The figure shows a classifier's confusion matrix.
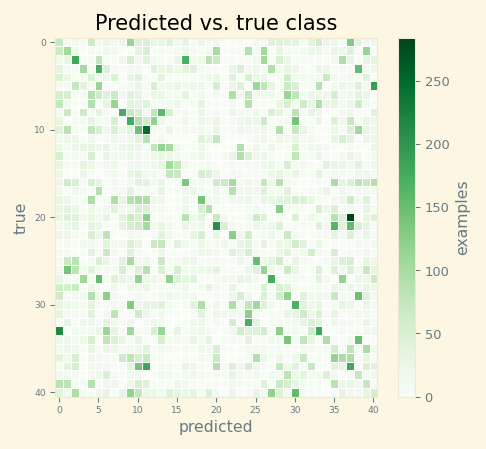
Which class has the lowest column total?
21
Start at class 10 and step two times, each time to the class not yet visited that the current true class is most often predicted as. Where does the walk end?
20
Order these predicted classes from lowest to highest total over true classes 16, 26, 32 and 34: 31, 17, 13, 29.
17, 31, 13, 29
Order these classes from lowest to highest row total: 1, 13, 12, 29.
13, 12, 1, 29
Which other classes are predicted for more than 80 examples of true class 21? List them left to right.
11, 20, 35, 37
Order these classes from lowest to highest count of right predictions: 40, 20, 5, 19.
40, 20, 19, 5
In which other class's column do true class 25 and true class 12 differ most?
14
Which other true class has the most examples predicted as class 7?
18
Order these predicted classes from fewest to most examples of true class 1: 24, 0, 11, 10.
10, 11, 0, 24
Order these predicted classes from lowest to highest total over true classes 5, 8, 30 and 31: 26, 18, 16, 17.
16, 17, 26, 18
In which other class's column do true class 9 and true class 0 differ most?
30
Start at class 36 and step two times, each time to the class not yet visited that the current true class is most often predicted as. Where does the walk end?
39
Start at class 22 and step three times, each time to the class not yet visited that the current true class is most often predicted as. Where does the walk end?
38
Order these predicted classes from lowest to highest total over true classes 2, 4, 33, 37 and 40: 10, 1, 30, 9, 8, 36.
8, 1, 36, 30, 10, 9
